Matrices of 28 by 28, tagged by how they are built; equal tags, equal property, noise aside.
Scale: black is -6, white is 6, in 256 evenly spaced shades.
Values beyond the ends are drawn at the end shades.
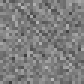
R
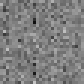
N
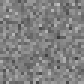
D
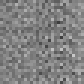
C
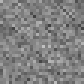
R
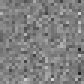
N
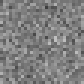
D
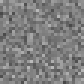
D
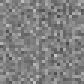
C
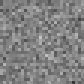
D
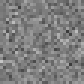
D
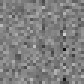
N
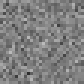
D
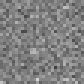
C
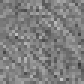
R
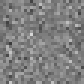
N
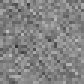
R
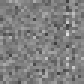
N
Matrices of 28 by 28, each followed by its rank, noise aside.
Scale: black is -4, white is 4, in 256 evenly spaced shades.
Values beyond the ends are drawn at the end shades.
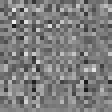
three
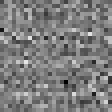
six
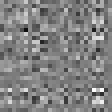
two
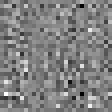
six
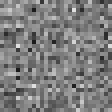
six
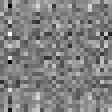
four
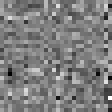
four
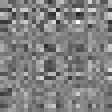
two
